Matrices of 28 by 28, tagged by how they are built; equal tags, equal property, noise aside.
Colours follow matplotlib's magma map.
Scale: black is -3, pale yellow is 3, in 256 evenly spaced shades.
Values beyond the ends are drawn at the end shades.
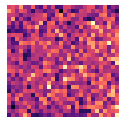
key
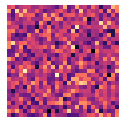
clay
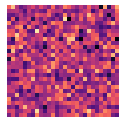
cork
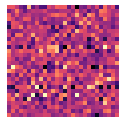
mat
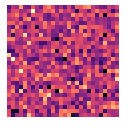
clay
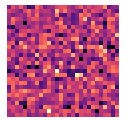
clay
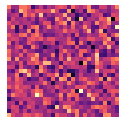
clay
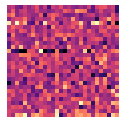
mat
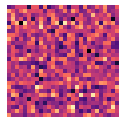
cork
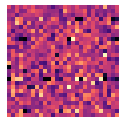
mat
